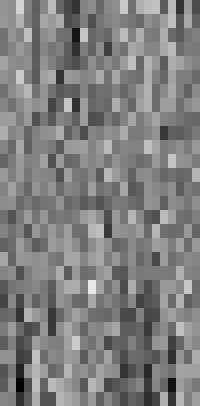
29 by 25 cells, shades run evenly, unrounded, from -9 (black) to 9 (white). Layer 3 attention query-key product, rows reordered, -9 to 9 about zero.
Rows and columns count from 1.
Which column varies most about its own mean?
3
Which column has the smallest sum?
16
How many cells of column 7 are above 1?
9
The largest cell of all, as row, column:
21, 12
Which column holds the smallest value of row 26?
22
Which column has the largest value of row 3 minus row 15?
11
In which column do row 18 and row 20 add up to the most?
23
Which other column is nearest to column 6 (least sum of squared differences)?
15
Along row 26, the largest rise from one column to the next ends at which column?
5
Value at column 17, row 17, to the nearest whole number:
1
